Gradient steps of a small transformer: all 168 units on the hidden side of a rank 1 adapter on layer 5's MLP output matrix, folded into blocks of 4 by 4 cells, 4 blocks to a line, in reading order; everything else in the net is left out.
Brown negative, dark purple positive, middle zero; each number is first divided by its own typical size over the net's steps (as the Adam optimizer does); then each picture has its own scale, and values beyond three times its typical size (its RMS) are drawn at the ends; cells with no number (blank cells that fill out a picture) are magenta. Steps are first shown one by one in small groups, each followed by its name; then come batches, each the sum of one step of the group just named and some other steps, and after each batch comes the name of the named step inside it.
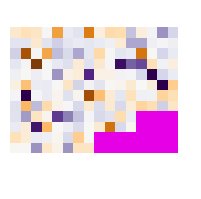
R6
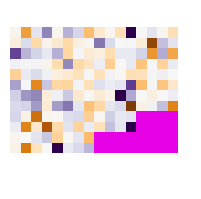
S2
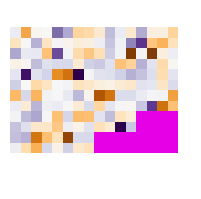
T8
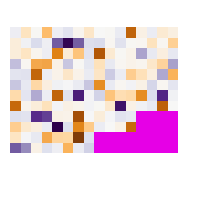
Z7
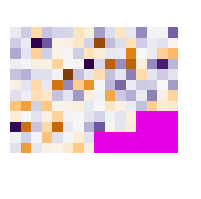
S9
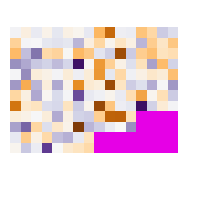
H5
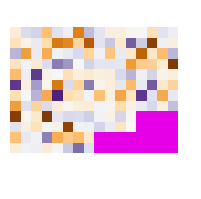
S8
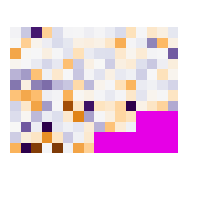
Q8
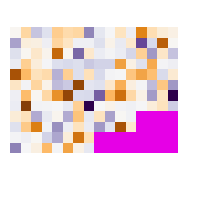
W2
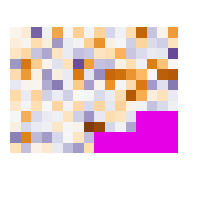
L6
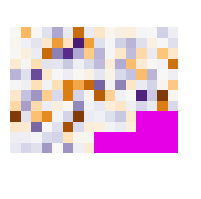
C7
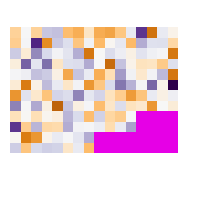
S9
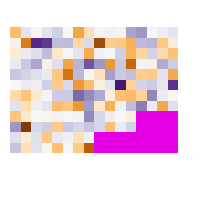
S9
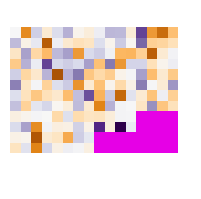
T8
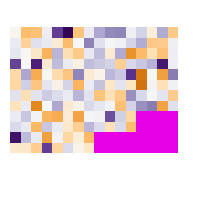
T8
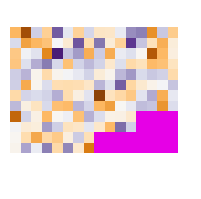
C7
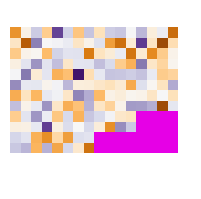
T8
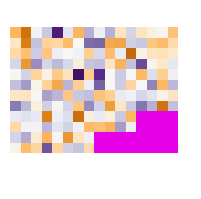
T8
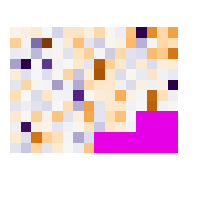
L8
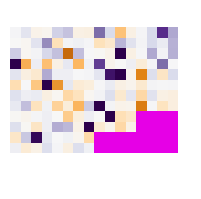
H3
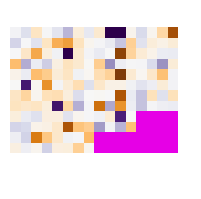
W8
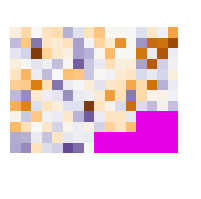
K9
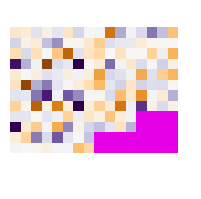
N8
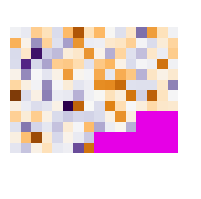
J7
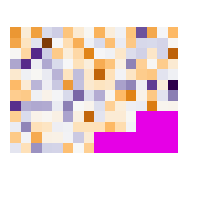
L8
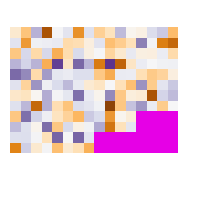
N8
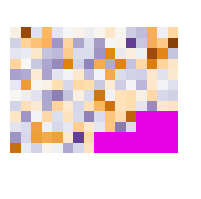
K9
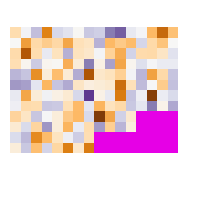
W8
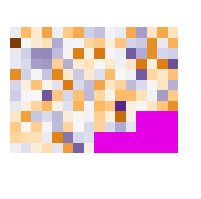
J7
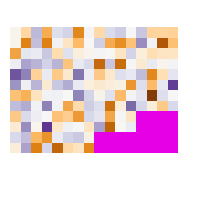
L8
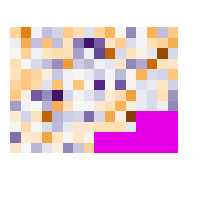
K9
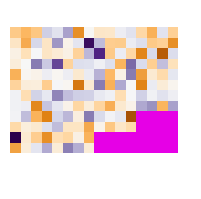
K9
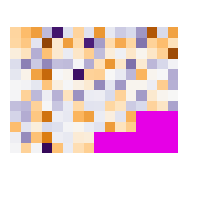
L8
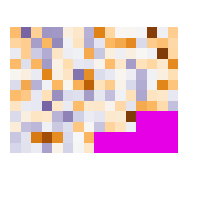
J7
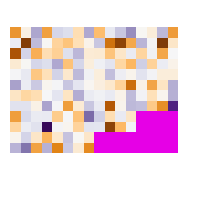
K9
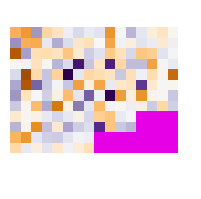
N8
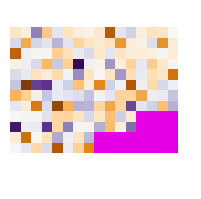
N8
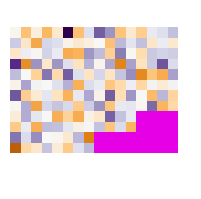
H3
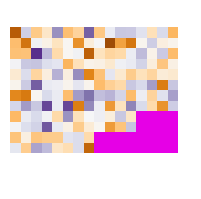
J7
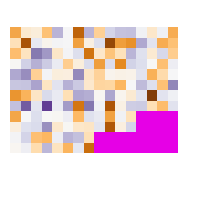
J7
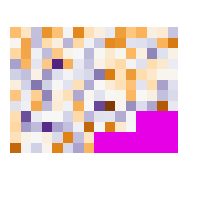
J7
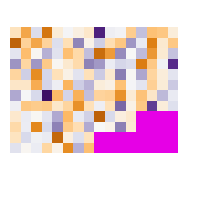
H3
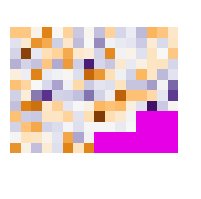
N8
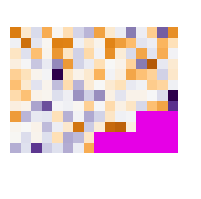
K9
